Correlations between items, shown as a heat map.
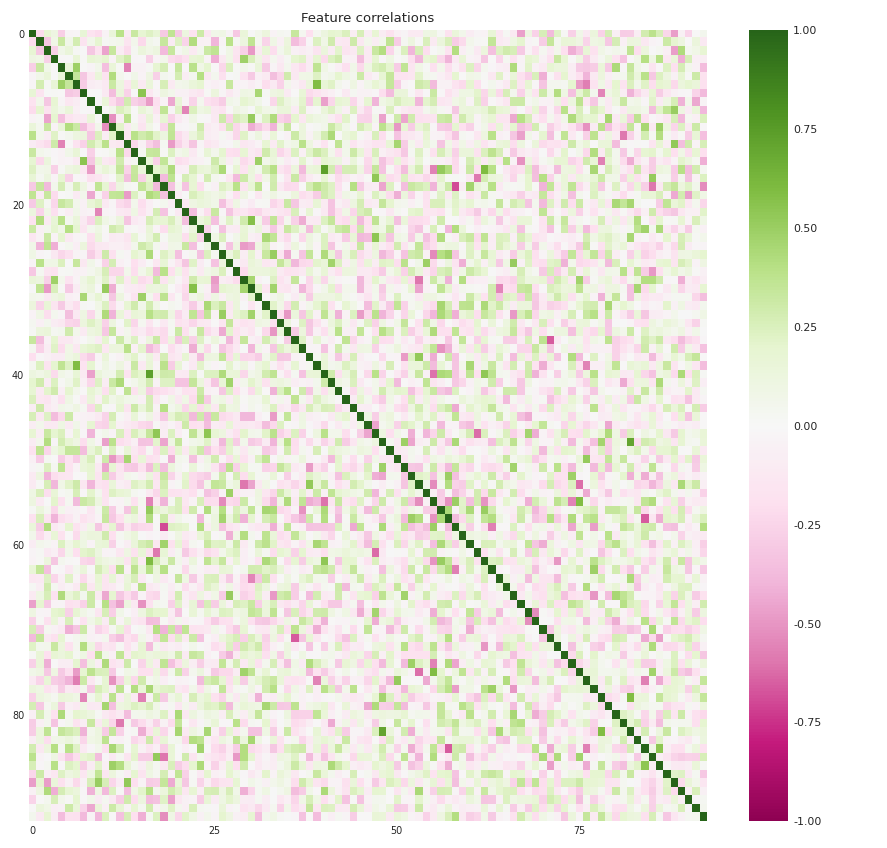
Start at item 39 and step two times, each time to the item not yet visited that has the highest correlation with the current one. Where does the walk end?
4
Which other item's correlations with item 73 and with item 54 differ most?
27
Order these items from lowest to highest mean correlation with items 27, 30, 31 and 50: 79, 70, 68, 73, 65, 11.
11, 70, 73, 79, 65, 68
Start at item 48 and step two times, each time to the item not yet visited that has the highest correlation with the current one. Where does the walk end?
78
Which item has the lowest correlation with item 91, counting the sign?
8
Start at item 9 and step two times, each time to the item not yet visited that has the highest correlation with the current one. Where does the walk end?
13
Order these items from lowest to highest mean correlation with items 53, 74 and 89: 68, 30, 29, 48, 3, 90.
29, 3, 30, 48, 68, 90
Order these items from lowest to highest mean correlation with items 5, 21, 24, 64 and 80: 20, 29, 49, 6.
29, 49, 6, 20
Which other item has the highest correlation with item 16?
40
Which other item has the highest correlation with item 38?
53
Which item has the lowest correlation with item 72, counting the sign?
62
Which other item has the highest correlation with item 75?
55
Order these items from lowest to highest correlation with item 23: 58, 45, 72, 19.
72, 19, 45, 58
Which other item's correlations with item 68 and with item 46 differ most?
47
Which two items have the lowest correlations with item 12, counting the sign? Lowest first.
81, 67
